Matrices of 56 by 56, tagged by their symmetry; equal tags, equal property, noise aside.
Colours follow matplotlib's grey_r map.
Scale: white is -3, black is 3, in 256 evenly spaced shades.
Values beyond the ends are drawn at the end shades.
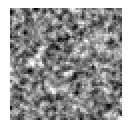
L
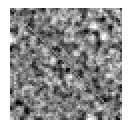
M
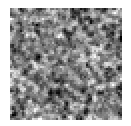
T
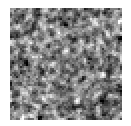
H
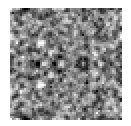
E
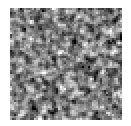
T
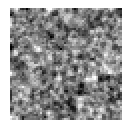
T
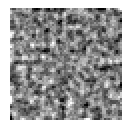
T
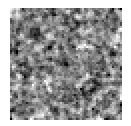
H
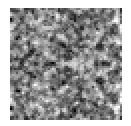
E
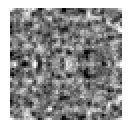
E
